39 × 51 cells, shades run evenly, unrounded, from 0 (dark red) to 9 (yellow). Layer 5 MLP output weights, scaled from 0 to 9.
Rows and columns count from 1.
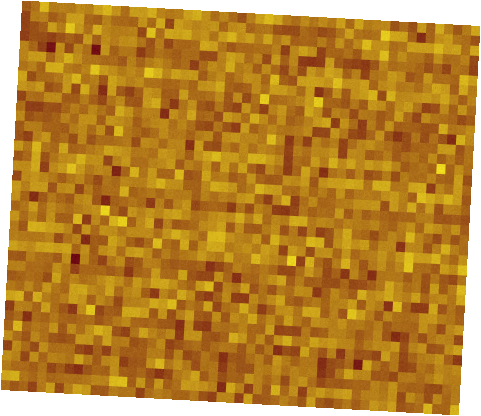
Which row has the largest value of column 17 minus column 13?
30
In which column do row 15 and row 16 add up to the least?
31
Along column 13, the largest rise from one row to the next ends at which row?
22
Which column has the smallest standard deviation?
5
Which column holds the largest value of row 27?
51
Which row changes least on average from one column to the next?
37
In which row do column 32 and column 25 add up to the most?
25
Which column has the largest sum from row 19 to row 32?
45
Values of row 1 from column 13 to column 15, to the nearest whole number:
6 6 7
